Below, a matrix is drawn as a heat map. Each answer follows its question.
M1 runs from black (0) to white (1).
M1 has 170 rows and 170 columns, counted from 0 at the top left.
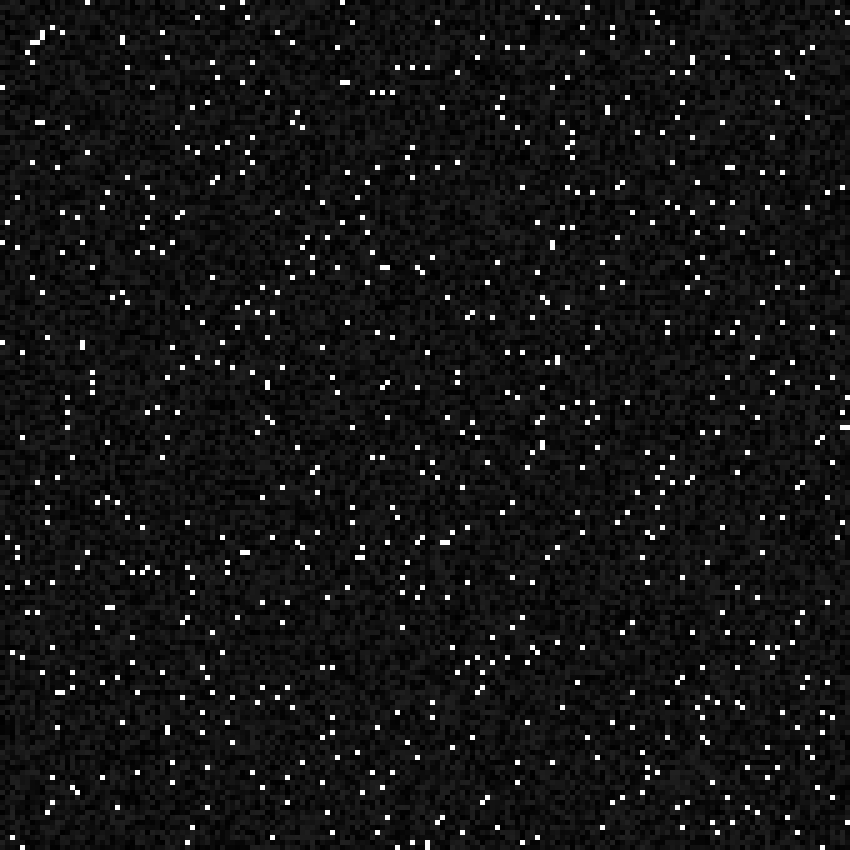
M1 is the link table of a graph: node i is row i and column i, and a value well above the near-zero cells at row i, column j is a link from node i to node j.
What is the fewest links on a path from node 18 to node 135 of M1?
7
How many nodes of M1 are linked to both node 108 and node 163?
2
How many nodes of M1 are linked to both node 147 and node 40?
2
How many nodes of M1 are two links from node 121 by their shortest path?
4
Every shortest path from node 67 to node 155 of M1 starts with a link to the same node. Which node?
node 53
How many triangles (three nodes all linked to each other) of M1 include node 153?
1
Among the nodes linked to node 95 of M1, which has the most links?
node 138
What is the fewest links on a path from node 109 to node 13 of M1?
3
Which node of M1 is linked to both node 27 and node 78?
node 154
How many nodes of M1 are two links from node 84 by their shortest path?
7
